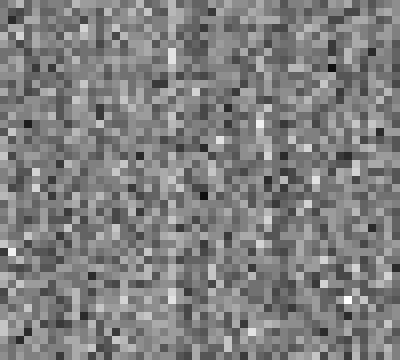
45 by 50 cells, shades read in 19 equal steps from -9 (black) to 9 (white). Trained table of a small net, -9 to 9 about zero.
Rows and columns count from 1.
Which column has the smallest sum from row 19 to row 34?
36
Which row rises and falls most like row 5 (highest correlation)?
33
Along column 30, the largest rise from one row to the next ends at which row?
13
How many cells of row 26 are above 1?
11
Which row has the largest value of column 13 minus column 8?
30
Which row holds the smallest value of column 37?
39
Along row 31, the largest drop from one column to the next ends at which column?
29
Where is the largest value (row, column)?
38, 44
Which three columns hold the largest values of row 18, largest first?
28, 37, 45
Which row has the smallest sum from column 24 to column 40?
25
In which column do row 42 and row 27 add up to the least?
15
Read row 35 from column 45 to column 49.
3 1 -2 1 6
